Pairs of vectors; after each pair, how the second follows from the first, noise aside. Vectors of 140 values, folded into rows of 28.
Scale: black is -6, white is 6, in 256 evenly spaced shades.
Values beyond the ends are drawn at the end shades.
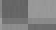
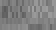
partly zeroed.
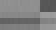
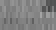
partly zeroed.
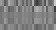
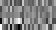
reversed, scaled up.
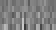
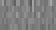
reversed, shrunk.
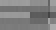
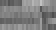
wrapped around, negated.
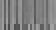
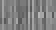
wrapped around, negated.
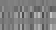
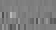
wrapped around, partly zeroed.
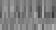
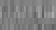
negated, shrunk.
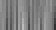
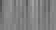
reversed, shrunk.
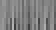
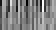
reversed, scaled up.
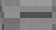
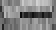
scaled up.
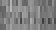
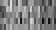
scaled up.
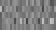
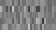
wrapped around, negated.
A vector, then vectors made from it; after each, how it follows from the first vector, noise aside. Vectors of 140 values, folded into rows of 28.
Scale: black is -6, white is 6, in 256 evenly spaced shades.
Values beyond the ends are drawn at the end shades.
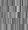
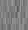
negated, shrunk.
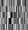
reversed, negated, scaled up.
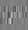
reversed, partly zeroed.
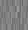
shrunk.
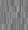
shrunk.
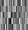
reversed, negated, scaled up.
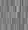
shrunk.
